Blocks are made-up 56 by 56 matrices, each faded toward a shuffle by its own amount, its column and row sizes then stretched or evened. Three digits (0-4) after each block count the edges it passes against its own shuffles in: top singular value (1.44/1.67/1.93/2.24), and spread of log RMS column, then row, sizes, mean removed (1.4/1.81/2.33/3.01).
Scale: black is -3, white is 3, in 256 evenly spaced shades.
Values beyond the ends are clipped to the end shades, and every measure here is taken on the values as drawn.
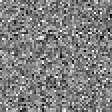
2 1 0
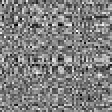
4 0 3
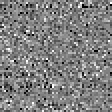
2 1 1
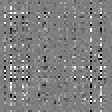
4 4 3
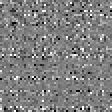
1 2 4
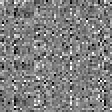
4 3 0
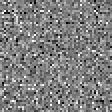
2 1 1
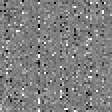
0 3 0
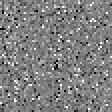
0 1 0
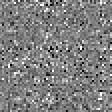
2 2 2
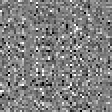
3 3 1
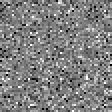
2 0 0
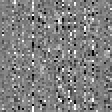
2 4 0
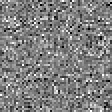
2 0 1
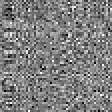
4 2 0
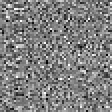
3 1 1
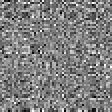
4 1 2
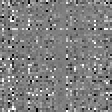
0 4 4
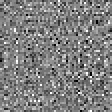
3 2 1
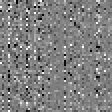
1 4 0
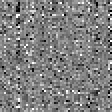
3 3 1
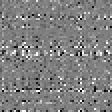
4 2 4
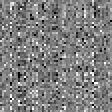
4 3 0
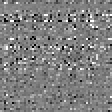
2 2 4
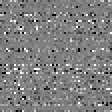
0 1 4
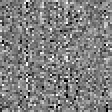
1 3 0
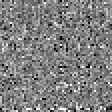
2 1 2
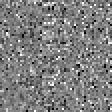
2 1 0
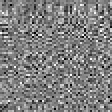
4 1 2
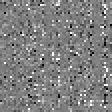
0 3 2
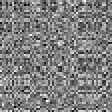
4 2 1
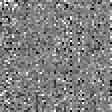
0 3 2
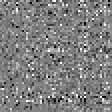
2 2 2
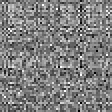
4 2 1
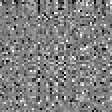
4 2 1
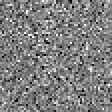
1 0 0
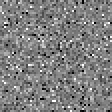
1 0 0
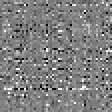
3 3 3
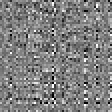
4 4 3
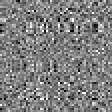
4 1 2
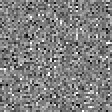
1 1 1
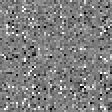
0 3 2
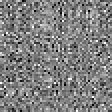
3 0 0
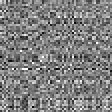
4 1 3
